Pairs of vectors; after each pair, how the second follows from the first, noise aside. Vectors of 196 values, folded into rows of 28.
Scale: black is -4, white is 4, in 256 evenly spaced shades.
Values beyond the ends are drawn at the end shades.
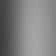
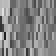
sign-scrambled.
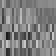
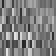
negated.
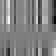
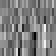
wrapped around.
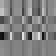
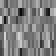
wrapped around.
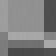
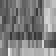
negated.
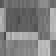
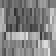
copied.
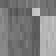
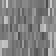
wrapped around, partly zeroed.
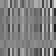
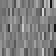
partly zeroed.
